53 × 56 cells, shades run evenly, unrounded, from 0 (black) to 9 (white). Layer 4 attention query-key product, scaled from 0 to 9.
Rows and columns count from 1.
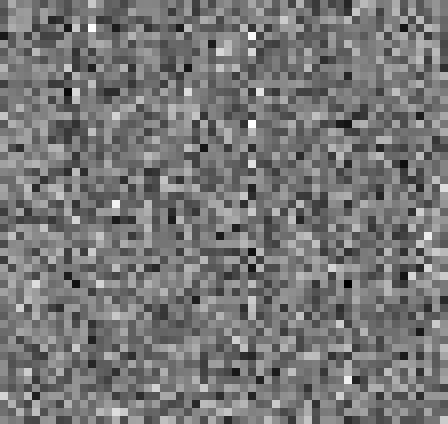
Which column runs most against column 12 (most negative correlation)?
9
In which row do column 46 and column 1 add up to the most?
50
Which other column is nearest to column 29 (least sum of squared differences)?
26
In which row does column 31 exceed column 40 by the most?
51
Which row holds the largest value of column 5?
36
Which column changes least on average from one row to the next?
47
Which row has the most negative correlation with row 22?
20
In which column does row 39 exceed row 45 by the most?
32
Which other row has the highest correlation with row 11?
16
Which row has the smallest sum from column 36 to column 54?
39
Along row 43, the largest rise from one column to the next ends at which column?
30
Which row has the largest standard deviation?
4
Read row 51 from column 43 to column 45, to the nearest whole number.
3 2 6
